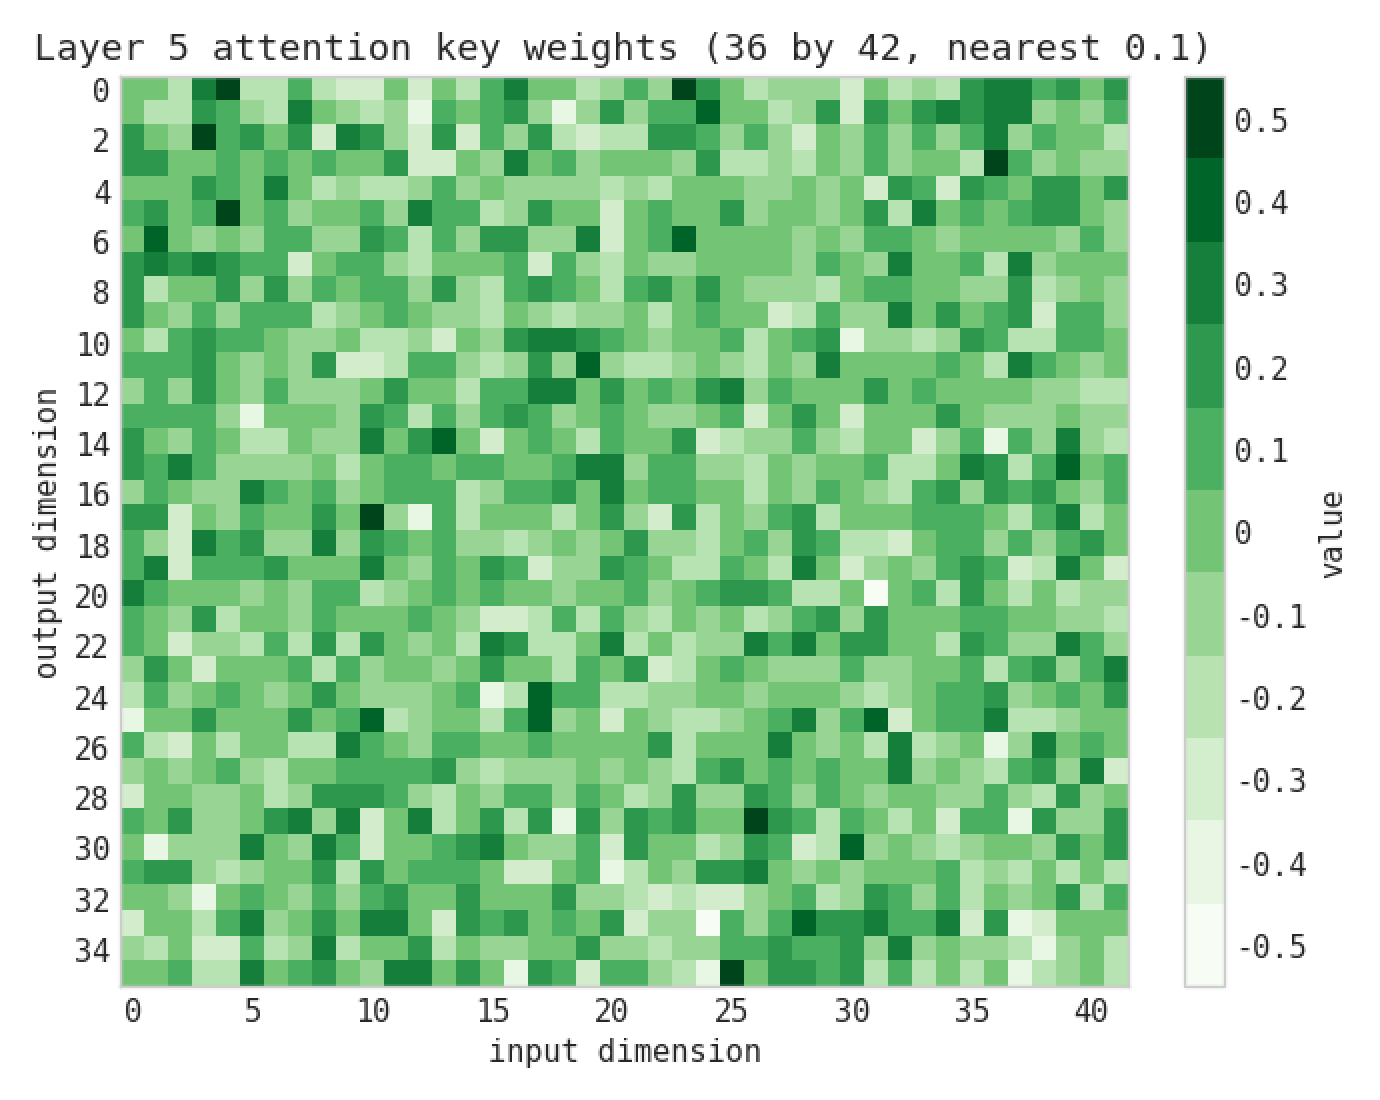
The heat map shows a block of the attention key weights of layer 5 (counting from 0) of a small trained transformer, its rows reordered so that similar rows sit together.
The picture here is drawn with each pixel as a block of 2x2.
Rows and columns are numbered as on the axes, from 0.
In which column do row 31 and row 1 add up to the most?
24
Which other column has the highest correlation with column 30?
27
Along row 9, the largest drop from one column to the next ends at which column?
38
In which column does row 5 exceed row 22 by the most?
4
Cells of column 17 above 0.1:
10
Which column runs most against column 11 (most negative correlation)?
35
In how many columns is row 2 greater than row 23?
18
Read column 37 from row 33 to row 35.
-0.4 -0.2 -0.4
